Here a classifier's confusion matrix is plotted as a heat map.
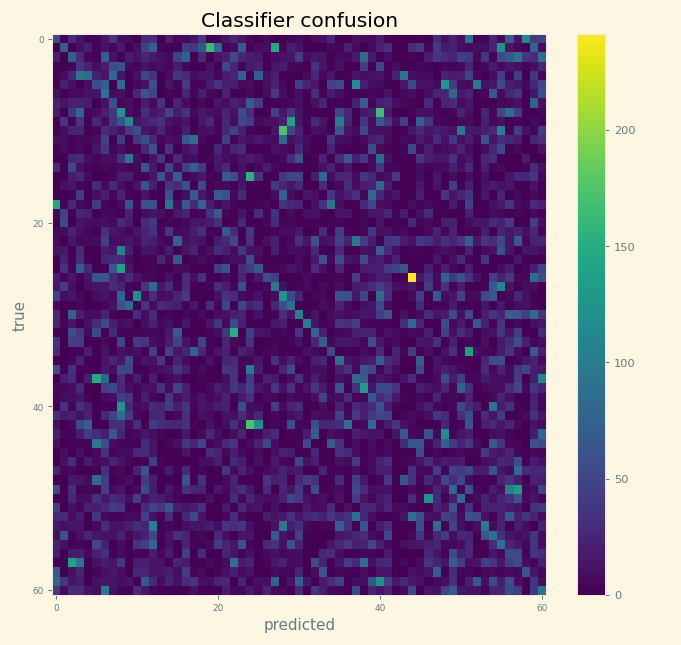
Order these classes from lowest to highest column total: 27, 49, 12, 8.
27, 49, 12, 8
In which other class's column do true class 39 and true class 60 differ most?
6
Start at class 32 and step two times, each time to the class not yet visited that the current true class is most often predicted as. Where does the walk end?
37
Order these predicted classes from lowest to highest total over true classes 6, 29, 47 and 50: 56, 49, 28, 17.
17, 56, 28, 49
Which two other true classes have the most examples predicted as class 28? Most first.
10, 53
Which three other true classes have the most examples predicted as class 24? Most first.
42, 15, 36
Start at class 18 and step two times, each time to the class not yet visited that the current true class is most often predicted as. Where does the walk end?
58
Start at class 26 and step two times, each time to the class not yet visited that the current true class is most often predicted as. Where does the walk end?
5
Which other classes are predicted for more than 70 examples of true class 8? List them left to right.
3, 40, 56
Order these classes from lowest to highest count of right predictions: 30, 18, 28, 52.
52, 18, 30, 28
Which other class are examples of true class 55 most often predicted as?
12
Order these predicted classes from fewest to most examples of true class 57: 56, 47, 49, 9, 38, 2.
9, 47, 56, 49, 38, 2
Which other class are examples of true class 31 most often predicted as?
44
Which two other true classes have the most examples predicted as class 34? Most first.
18, 44
